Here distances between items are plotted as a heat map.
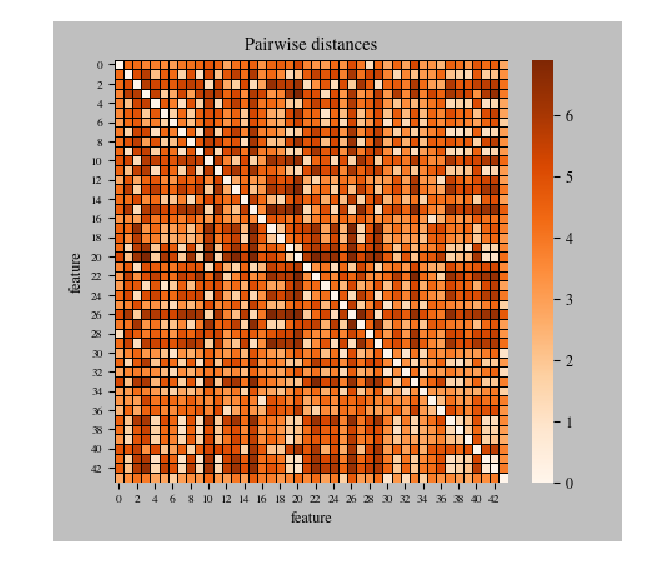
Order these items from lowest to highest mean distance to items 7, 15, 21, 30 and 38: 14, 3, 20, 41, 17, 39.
39, 41, 14, 20, 17, 3
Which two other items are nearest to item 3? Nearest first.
23, 5
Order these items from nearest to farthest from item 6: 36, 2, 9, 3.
3, 36, 9, 2
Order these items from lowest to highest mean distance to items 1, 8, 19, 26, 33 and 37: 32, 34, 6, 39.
39, 34, 32, 6
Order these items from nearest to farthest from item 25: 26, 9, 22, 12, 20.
9, 12, 20, 22, 26
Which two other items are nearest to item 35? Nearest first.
16, 36
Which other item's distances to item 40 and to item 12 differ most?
22
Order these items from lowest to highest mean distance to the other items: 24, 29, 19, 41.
41, 19, 24, 29
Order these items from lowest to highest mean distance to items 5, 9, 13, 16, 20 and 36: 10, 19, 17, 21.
21, 19, 10, 17
